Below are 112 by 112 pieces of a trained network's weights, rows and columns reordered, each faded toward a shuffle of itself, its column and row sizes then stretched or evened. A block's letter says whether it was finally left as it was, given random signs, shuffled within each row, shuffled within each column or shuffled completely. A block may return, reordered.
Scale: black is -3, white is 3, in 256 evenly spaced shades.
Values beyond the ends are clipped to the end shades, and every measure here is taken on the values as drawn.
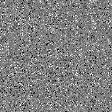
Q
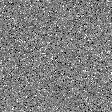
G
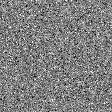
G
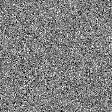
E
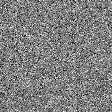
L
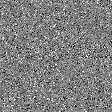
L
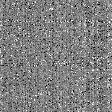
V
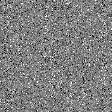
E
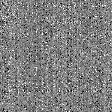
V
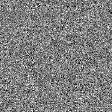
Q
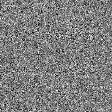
Q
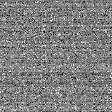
V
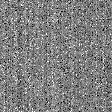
E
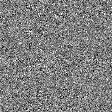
Q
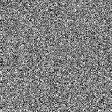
V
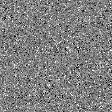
Q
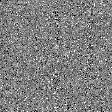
Q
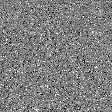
L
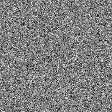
E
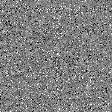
Q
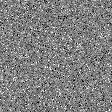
G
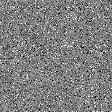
L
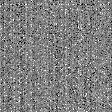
V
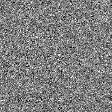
Q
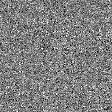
Q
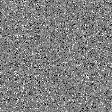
Q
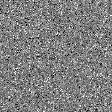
E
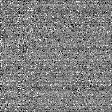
V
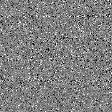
Q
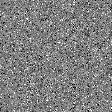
E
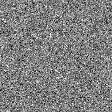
L
